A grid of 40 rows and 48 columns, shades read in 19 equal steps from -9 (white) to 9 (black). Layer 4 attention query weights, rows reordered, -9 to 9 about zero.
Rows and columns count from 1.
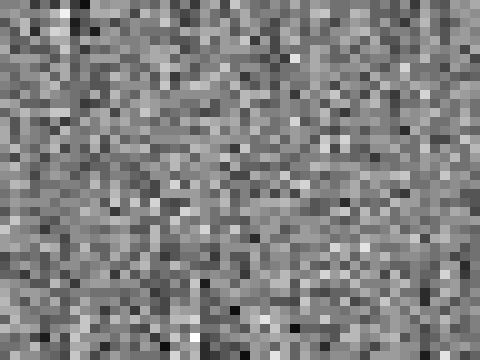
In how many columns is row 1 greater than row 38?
21
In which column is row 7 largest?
29
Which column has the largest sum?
5
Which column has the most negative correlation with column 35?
3
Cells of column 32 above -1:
19
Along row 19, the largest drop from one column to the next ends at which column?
24
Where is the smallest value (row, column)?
38, 20
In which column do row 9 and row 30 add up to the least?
15
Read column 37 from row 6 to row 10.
-1 1 -2 4 0
